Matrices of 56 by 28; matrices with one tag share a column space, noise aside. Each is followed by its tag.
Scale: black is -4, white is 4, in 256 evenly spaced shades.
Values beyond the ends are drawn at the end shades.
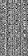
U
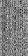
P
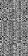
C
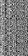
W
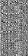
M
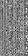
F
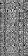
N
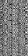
U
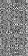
U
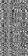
N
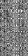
N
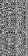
U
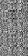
N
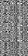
M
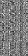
M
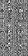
N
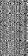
M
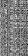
P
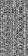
P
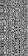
F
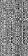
C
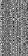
C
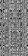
N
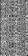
W
